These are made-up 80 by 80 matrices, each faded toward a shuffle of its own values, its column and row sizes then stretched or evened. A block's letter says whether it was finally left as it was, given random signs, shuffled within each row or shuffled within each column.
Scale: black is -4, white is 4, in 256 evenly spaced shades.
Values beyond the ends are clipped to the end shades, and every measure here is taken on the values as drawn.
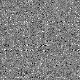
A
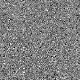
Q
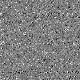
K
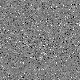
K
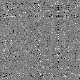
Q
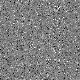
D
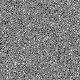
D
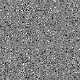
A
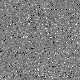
K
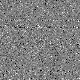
K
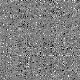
Q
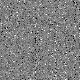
D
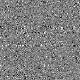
Q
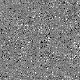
Q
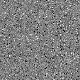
D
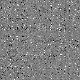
A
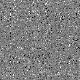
A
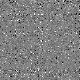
A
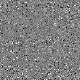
Q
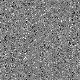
D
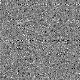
A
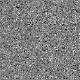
A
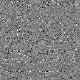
A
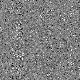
D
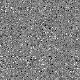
Q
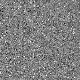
D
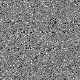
K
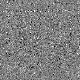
A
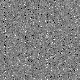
D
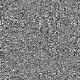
Q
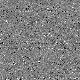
K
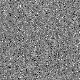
D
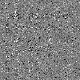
Q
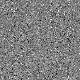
D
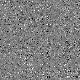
A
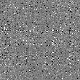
Q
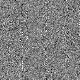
D
